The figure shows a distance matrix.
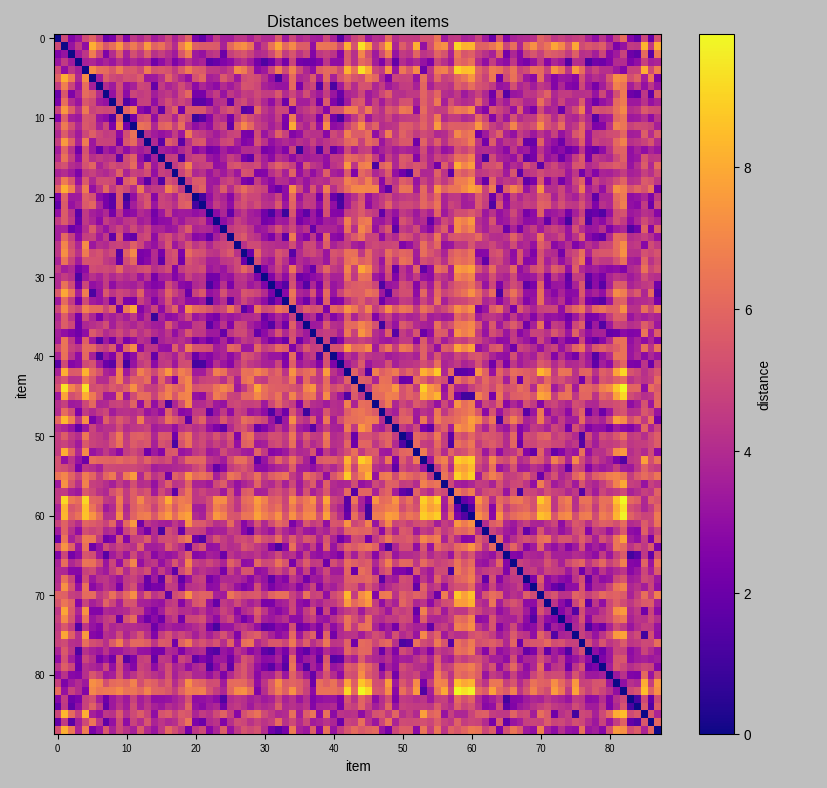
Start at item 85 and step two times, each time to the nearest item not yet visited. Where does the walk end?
72
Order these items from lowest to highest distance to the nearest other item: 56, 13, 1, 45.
45, 13, 1, 56
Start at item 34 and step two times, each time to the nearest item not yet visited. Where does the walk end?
9
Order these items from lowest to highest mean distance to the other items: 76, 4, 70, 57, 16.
57, 16, 76, 70, 4
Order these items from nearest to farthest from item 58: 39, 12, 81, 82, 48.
48, 12, 39, 81, 82
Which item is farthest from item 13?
1
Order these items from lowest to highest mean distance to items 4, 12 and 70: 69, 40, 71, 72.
71, 69, 40, 72
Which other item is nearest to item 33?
22
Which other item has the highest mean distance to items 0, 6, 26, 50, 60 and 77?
82
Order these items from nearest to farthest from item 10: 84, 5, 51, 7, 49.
7, 84, 49, 51, 5
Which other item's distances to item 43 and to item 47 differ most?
36
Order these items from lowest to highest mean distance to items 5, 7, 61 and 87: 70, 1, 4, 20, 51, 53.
20, 51, 70, 53, 4, 1
